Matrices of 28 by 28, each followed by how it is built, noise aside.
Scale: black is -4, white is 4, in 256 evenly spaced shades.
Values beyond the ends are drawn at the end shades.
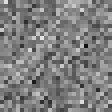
Hankel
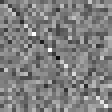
diagonal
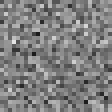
repeating columns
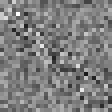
banded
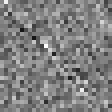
banded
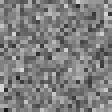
noise
